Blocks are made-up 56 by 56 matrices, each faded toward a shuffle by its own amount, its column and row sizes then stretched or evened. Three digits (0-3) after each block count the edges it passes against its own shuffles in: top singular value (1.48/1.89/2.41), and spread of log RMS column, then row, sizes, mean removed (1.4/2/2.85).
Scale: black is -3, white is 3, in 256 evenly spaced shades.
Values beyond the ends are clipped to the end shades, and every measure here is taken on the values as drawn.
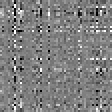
3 3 2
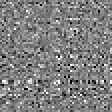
2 1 2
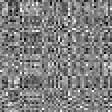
3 2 0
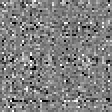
0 2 2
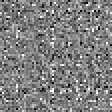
1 2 1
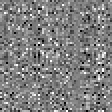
2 2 2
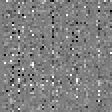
0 2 1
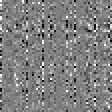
2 3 1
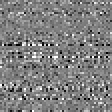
2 0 3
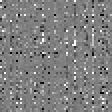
0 3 2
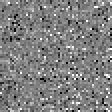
0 1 1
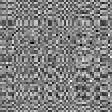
3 2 1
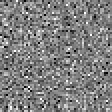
1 1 0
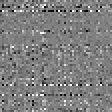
2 2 3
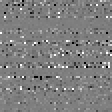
0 0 3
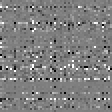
0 2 3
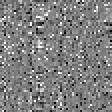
2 1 0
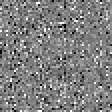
1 2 0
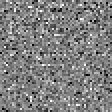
0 0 1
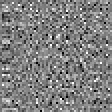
2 2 0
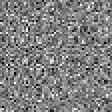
2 1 0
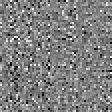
1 2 0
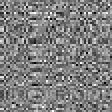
3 1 2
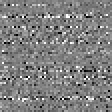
1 0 3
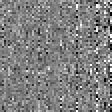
1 3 1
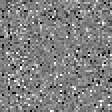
1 1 0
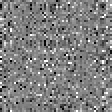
2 2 0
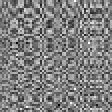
3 2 0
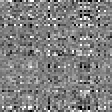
3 2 3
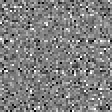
2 1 1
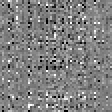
1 3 2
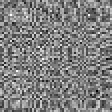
3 1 0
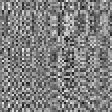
3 3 0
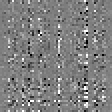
2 3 2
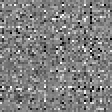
0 2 2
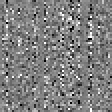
0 3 0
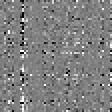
2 3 2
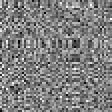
3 2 1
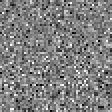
1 0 1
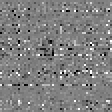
1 1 3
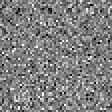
2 0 0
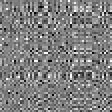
3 1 2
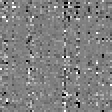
0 3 2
